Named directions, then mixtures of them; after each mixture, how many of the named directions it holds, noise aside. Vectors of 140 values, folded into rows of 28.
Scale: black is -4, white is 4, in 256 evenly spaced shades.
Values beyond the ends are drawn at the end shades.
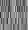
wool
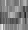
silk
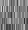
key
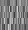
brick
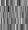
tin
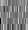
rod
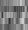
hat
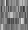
four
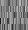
two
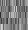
two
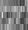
one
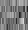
four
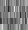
four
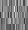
two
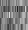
three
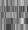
four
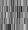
three
